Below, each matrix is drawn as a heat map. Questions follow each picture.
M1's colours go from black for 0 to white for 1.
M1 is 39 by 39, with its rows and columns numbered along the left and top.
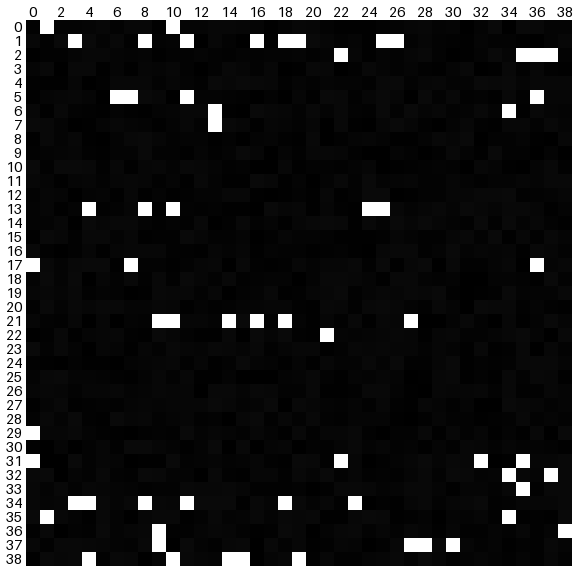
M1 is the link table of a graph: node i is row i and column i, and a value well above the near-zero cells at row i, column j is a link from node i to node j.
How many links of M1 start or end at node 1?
10
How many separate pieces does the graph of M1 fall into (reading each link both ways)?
3
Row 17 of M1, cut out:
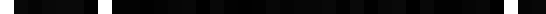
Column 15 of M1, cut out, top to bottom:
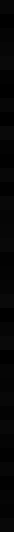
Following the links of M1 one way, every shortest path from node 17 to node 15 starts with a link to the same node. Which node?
node 36
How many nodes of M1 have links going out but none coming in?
6
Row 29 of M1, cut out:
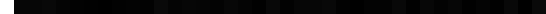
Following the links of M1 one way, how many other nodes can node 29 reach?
11
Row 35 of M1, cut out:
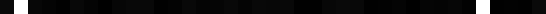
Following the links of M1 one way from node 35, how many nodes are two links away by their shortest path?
10
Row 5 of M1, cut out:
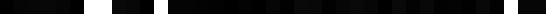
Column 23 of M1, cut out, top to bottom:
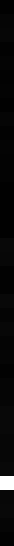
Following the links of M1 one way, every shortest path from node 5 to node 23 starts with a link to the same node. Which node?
node 6
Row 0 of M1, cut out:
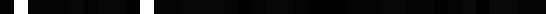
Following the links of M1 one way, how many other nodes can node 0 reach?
10
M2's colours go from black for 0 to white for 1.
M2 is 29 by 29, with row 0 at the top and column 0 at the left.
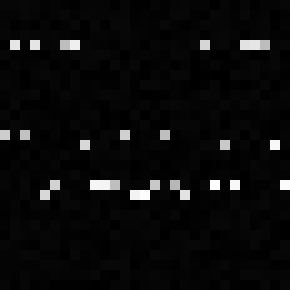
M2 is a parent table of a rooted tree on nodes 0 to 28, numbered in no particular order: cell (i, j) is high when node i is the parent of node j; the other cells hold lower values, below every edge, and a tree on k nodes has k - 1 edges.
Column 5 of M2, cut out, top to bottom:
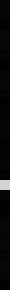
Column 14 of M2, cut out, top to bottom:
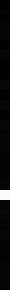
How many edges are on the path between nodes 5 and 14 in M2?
3
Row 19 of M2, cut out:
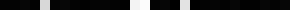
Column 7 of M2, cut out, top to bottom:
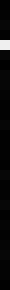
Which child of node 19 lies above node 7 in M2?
4
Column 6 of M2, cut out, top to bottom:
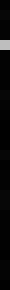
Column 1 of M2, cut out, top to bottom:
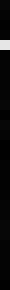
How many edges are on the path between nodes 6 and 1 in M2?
2
